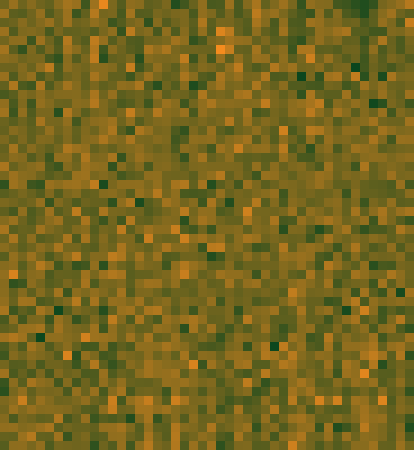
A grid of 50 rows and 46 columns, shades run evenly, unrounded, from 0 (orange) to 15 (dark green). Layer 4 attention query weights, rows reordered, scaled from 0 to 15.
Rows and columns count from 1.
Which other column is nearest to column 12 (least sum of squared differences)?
46
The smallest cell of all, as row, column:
6, 25
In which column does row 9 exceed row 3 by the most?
43
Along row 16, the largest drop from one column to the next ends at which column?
45
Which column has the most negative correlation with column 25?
33
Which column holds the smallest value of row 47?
7
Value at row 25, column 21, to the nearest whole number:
13
